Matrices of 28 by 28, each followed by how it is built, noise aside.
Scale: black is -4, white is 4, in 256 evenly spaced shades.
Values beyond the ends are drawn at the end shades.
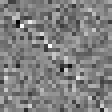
banded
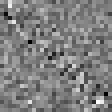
banded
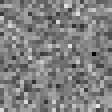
noise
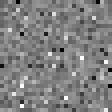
sparse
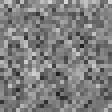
repeating columns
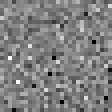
sparse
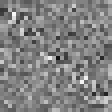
banded
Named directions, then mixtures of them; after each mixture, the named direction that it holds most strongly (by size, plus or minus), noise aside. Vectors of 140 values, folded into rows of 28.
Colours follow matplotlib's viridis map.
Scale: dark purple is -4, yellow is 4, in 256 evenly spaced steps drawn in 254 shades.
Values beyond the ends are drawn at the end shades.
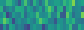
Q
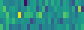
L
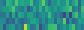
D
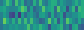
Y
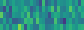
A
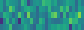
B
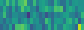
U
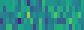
B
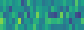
B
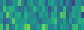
Q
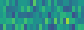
D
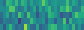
D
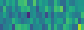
U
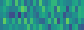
Y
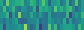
D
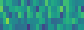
Q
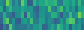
B
